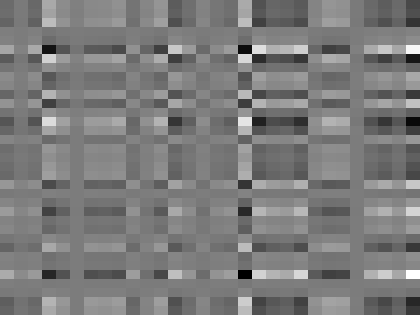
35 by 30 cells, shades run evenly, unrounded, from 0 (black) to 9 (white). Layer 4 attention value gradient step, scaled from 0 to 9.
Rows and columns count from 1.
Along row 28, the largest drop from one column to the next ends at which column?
19
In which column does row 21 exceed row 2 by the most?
30
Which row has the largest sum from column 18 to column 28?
6
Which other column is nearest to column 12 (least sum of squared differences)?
24
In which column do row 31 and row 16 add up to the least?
18
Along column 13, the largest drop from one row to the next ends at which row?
7
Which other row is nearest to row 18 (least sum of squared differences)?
13
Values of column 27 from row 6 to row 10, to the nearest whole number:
6 3 4 5 5
